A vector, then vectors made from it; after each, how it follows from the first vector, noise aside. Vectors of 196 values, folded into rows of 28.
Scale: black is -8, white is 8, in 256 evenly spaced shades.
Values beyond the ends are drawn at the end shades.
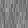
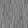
reversed, negated, shrunk.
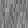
copied.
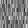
wrapped around, scaled up.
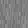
wrapped around, shrunk.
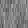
negated.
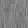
negated, shrunk.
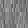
copied.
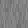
negated, shrunk.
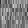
wrapped around, scaled up.
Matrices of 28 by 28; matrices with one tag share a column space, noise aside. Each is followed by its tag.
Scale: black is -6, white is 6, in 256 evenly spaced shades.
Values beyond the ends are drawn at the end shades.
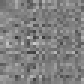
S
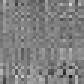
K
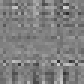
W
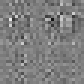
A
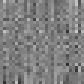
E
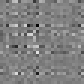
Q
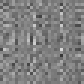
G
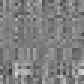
K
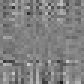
W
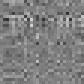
A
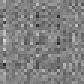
G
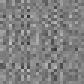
G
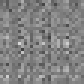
S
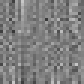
E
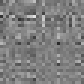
A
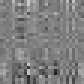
K
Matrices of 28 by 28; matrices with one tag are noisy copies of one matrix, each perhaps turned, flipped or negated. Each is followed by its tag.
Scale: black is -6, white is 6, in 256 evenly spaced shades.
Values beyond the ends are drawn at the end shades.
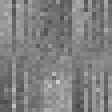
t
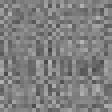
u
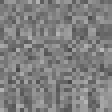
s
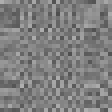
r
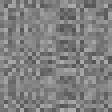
u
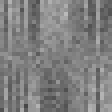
t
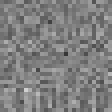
s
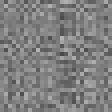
u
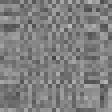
r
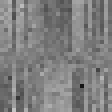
t
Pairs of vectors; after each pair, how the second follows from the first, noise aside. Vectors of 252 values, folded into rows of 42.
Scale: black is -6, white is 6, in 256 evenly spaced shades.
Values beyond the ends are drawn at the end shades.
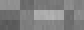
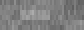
reversed, shrunk.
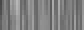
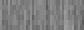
reversed, shrunk.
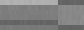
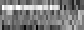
wrapped around, scaled up.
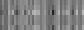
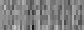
wrapped around.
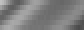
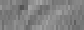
wrapped around, shrunk.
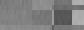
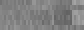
shrunk.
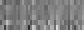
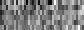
reversed, negated, scaled up.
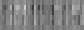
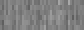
wrapped around, shrunk.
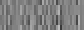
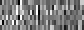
wrapped around, negated, scaled up.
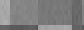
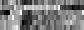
wrapped around, negated, scaled up.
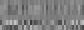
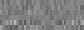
shrunk.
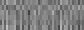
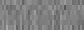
shrunk.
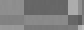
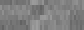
wrapped around, shrunk.
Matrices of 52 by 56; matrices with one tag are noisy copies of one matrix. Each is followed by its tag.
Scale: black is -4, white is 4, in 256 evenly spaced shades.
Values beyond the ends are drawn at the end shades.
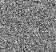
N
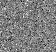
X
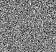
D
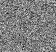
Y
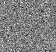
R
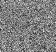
N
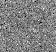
N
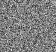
R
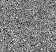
N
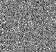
D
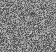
Y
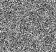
Y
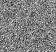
Y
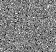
D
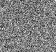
X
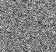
N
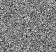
Y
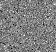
D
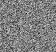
R
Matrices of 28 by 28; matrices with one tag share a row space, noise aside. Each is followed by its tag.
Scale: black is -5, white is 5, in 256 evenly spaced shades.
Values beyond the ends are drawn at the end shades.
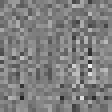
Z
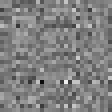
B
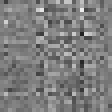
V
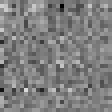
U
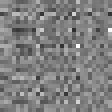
B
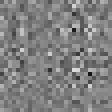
Z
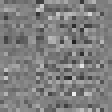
V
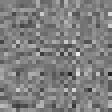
B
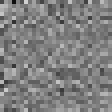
U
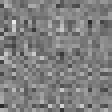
U
